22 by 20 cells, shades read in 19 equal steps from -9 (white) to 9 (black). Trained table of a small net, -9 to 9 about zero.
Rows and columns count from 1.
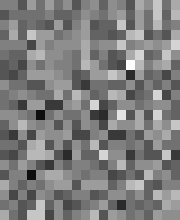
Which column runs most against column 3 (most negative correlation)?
11
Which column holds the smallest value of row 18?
17
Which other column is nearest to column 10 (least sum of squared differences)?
16
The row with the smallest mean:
5
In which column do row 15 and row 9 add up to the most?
10
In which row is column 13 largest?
14
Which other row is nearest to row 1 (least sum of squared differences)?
2
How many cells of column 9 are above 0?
11
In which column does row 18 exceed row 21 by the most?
4
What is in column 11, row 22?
-4
